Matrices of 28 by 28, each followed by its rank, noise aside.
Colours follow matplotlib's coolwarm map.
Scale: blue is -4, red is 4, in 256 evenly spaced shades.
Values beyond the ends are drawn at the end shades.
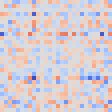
four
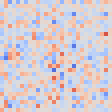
six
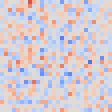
six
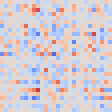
five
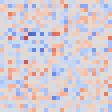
four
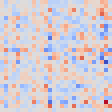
four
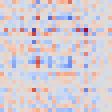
three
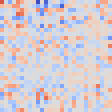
five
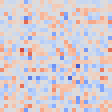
six
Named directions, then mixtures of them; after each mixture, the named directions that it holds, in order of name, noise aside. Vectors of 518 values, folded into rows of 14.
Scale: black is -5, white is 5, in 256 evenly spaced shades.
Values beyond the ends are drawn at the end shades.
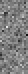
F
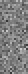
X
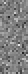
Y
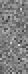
X, Y.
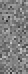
X, Y.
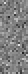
Y.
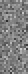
X.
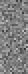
X.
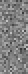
X.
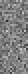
X.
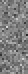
F, Y.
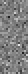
Y.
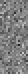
F, Y.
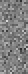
X.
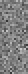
X.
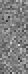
X, Y.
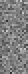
X.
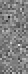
X, Y.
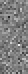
X, Y.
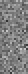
X.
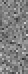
F, Y.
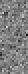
F.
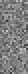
X.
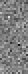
X, Y.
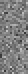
F, X.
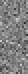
F, Y.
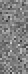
X, Y.
